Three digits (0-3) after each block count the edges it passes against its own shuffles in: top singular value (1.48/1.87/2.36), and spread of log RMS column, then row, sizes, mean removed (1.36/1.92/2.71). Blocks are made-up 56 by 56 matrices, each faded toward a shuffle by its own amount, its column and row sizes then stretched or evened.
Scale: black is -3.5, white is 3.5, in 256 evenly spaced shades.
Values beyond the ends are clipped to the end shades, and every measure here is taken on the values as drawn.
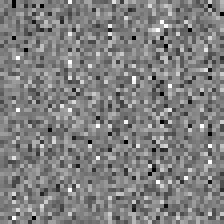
0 2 0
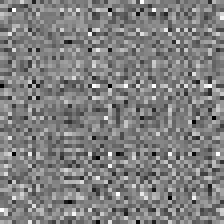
3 2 2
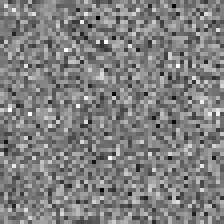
0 0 0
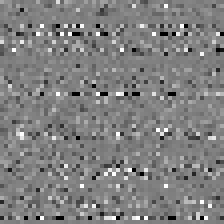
0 0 3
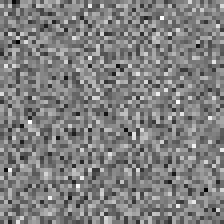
2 0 0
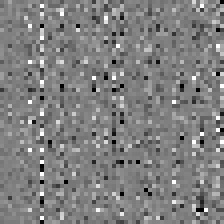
1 3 1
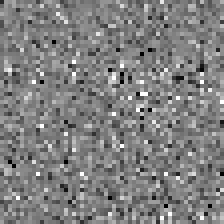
1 1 1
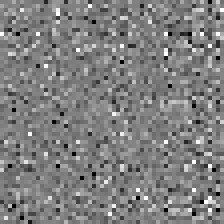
2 1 1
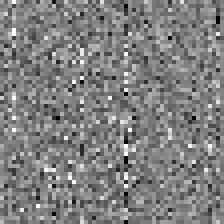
0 2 0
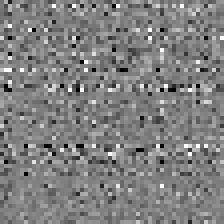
0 1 3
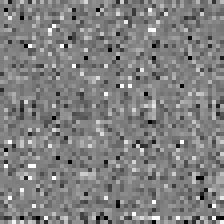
1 1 1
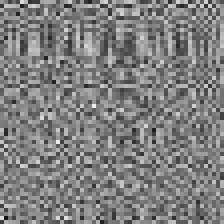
3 1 2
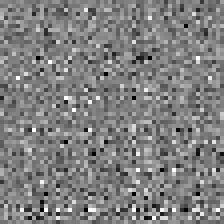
2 1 2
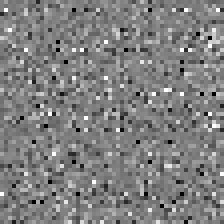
0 0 2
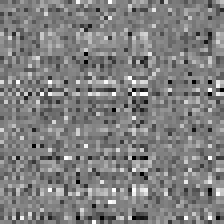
3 2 2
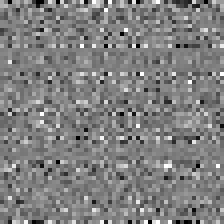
3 1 3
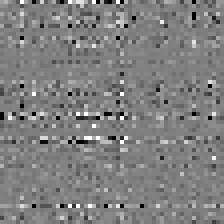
2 2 3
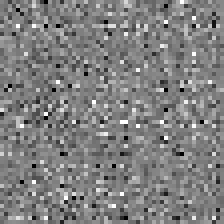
1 2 2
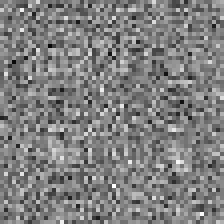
2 1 0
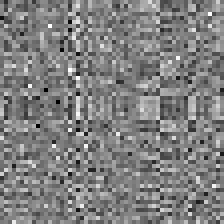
3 2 0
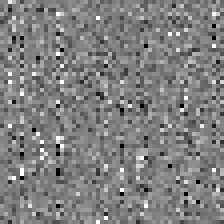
0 2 0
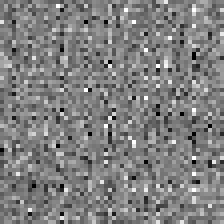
1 2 0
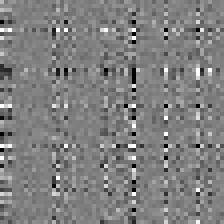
3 3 2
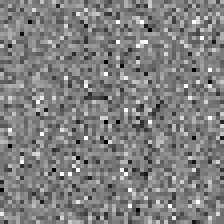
0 1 0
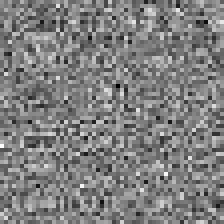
2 0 1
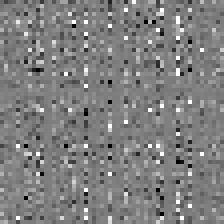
0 3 2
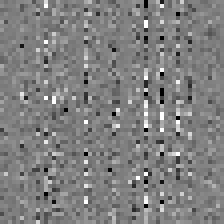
1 3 0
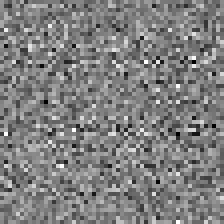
1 1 2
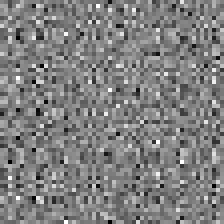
3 2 1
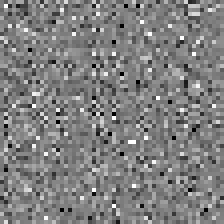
2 1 0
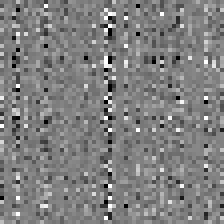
2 3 1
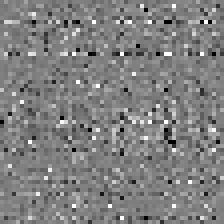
2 1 2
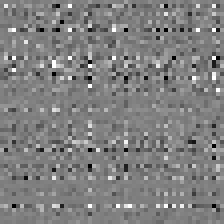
2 2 3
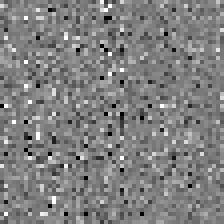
0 2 1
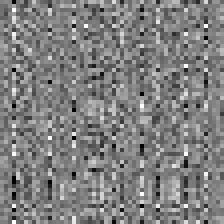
3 3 0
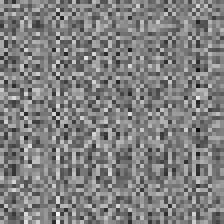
3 3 0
